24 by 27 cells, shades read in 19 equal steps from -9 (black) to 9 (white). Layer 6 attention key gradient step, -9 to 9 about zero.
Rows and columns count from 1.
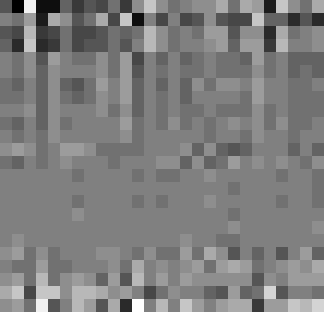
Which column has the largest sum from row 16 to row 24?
4
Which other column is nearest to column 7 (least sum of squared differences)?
8
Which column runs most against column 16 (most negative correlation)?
22
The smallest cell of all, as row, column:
1, 2
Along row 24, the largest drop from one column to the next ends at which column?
5
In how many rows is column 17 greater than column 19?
3
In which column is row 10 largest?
11
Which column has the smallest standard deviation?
15
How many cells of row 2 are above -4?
18
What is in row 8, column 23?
0
